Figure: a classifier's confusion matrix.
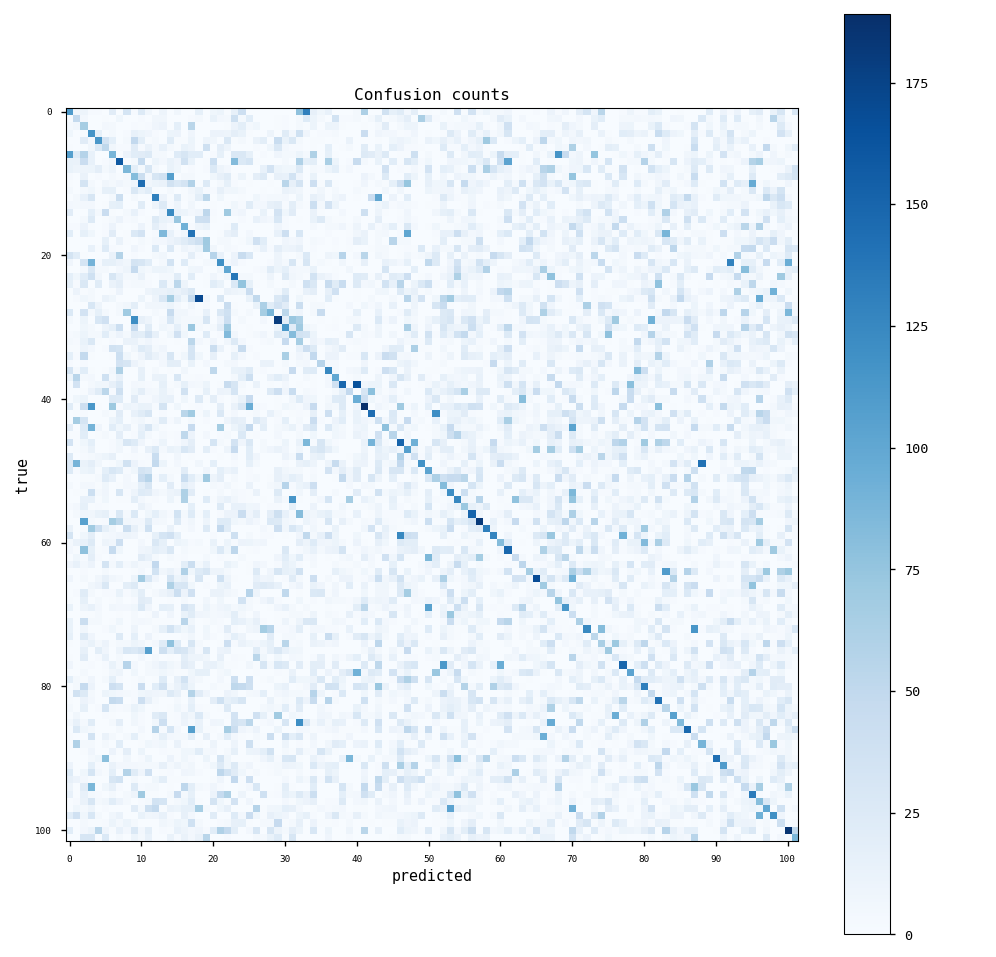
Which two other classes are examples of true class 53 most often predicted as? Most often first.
70, 16
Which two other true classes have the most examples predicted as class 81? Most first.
29, 31
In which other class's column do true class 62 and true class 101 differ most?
50
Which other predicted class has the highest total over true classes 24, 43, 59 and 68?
46
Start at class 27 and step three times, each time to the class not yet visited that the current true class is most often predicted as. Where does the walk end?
66
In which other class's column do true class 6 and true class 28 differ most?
68
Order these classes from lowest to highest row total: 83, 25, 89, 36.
89, 83, 25, 36
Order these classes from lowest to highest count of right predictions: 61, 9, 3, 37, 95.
9, 37, 3, 95, 61
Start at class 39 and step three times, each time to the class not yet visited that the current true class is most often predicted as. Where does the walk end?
19
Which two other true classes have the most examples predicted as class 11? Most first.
75, 51
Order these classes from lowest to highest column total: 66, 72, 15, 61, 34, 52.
72, 15, 66, 52, 34, 61
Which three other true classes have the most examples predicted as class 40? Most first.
38, 78, 7
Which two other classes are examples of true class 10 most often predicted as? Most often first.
95, 47
